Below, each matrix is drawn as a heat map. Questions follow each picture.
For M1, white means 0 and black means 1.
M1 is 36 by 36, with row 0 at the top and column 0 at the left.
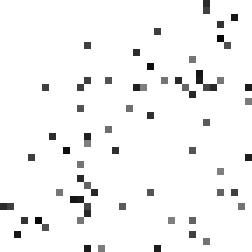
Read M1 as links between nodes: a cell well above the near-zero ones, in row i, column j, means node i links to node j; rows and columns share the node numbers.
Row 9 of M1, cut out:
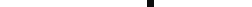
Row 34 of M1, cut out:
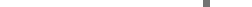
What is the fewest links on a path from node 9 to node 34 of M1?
7
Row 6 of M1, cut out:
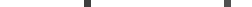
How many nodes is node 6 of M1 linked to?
2
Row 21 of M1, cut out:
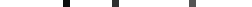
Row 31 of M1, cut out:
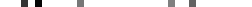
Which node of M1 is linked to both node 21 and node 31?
node 27
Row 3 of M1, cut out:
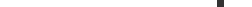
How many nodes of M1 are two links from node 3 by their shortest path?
4
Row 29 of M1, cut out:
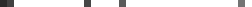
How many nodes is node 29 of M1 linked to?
5
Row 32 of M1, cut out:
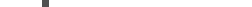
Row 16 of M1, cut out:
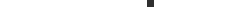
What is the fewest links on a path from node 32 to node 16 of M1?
7
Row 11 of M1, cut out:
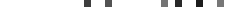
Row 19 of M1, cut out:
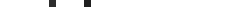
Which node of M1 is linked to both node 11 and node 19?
node 12
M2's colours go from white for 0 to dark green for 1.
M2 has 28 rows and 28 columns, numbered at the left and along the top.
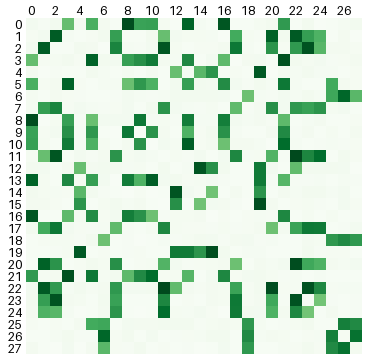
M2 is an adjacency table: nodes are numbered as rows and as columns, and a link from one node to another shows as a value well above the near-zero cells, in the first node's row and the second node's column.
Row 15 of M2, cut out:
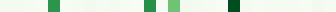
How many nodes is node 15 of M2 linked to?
4
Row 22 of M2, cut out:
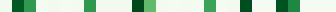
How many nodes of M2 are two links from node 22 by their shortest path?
4
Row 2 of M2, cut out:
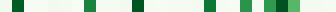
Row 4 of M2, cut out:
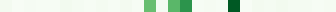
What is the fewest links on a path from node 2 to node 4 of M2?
3
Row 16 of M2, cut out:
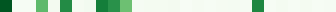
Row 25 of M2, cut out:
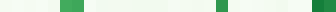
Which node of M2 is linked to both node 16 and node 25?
node 5
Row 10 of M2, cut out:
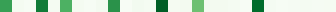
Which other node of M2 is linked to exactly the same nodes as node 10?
node 8
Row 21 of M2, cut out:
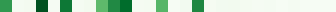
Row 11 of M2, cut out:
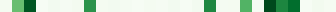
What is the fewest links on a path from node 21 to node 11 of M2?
5
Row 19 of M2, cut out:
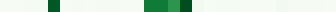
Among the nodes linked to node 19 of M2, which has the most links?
node 13
